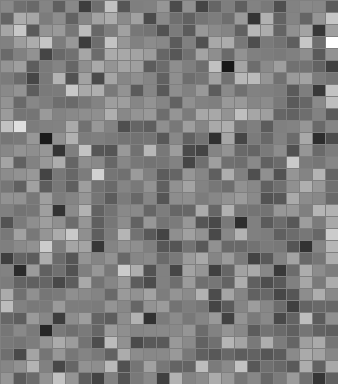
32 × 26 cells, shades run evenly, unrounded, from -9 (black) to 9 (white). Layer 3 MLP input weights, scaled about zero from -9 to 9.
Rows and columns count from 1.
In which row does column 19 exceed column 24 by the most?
10
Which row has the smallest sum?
12
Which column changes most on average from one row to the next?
26
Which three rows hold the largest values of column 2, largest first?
11, 3, 2
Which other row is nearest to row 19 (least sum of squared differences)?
30
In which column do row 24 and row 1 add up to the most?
9
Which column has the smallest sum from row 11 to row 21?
13
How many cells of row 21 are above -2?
20
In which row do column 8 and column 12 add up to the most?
15
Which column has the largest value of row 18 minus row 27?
18
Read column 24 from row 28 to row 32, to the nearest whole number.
-1 2 3 3 -1
